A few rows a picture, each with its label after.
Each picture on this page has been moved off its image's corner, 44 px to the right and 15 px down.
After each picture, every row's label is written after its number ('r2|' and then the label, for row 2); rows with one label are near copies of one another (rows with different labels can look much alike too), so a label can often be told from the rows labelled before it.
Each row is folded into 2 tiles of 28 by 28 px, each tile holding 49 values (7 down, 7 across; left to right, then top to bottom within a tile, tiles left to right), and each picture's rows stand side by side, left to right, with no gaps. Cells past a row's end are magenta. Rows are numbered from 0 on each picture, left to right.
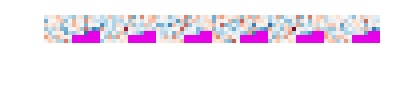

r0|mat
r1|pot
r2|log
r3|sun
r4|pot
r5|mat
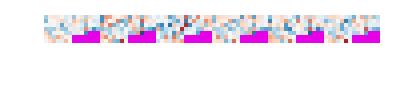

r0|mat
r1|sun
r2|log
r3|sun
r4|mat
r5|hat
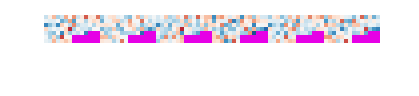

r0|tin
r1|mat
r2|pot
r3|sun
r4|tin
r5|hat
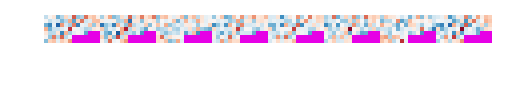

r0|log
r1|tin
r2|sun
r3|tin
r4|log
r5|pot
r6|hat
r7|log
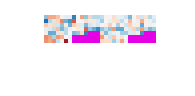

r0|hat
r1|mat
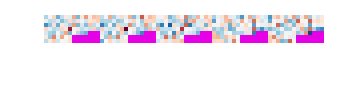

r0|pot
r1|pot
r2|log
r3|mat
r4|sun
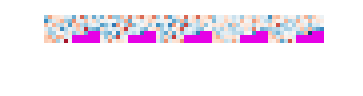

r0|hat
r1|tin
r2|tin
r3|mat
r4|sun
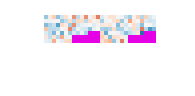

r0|tin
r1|mat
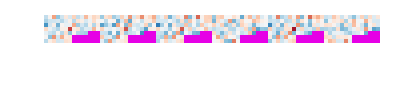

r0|pot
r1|tin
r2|pot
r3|sun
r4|pot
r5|mat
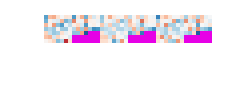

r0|sun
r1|sun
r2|sun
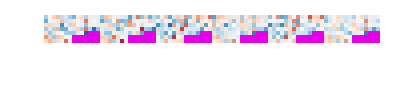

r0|mat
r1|hat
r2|tin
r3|sun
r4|tin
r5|mat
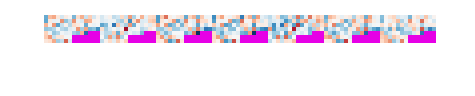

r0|sun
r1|log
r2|sun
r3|sun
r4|log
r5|sun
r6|mat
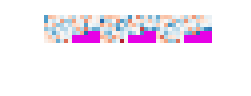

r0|sun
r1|hat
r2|sun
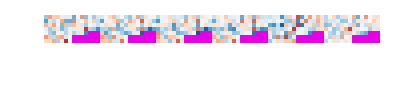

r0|hat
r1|mat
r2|mat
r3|mat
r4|log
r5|pot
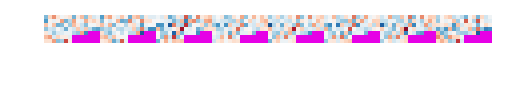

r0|sun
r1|sun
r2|log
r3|log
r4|pot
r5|log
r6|pot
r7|mat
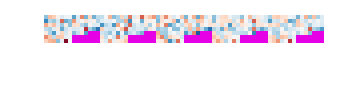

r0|hat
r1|tin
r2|sun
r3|mat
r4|hat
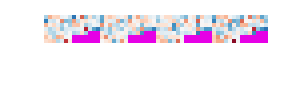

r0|hat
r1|sun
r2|mat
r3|hat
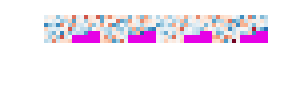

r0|tin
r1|sun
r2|tin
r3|hat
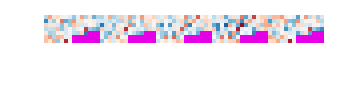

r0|hat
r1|pot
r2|log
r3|log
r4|hat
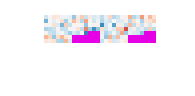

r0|mat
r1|pot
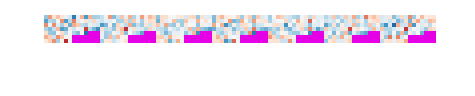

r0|hat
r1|pot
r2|sun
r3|sun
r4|mat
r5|pot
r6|log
